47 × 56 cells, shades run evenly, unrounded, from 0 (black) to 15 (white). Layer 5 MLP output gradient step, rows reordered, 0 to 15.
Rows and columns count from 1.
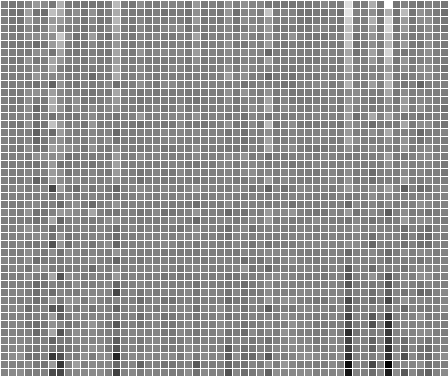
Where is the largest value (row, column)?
1, 49
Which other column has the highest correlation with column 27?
30
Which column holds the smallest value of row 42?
44
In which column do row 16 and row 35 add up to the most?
7
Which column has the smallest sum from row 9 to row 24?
5
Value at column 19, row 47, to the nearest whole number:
8
